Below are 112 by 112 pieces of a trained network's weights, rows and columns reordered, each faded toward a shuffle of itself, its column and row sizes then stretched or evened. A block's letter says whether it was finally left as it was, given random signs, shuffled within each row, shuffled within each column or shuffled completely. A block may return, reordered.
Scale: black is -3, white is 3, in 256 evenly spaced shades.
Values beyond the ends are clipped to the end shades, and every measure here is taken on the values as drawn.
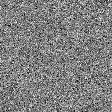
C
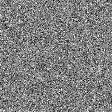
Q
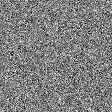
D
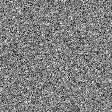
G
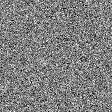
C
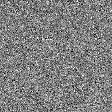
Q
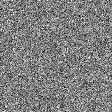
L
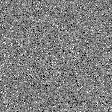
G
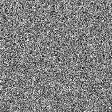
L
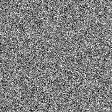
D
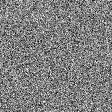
C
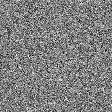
C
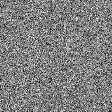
L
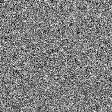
L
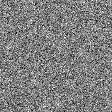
D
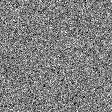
C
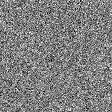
C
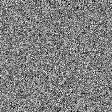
Q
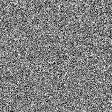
D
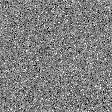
C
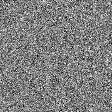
D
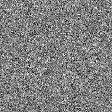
L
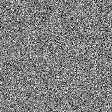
L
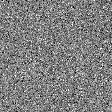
D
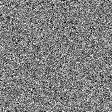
G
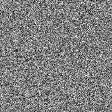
L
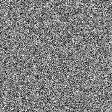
L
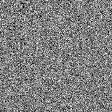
L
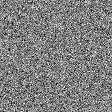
C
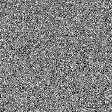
Q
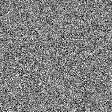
Q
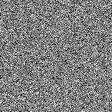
C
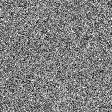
G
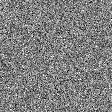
C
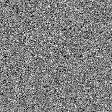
L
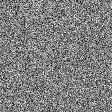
C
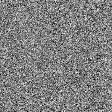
Q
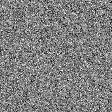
C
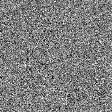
Q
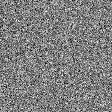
G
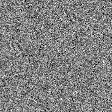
Q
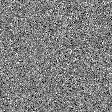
C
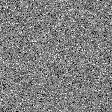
C
